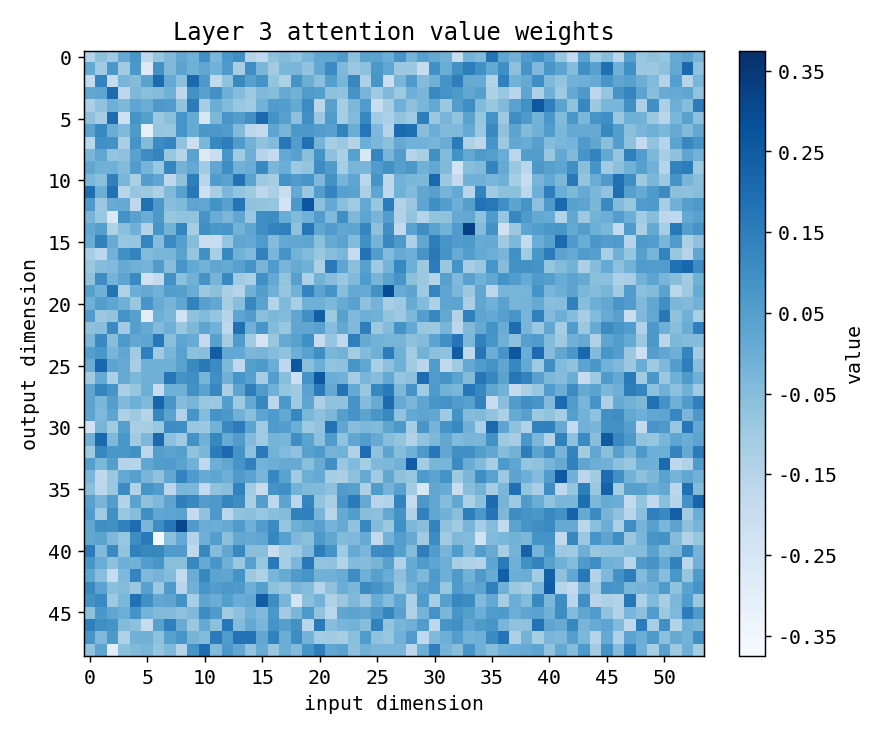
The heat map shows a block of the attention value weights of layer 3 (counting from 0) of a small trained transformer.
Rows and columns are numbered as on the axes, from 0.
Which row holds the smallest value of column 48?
24
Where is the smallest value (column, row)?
6, 39
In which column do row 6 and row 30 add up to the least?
5
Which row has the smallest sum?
35
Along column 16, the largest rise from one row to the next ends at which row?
41
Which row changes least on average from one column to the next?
20
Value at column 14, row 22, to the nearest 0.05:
0
